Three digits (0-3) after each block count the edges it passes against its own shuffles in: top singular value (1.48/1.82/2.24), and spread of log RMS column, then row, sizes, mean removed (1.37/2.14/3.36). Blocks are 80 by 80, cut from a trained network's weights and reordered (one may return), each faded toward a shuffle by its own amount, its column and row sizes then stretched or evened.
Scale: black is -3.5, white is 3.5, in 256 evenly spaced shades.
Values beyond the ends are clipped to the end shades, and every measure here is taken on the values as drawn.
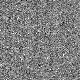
0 0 0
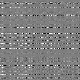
3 1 3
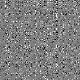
2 2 1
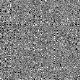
0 2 1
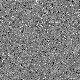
0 0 0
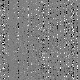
0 3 0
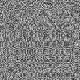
3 0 0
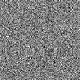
2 0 1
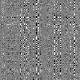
3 3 1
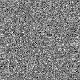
1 0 1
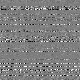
1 0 3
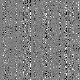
2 3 0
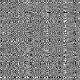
3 2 2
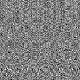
3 1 1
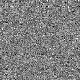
1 0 1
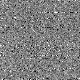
0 0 2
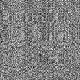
2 0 0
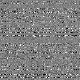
0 1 3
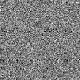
2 0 1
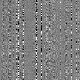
3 3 0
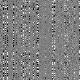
3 3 1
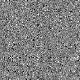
1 1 1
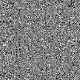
0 2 1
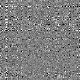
2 2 2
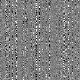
2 3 0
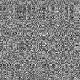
3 0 2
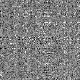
1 1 2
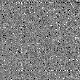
1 1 1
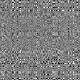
3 2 2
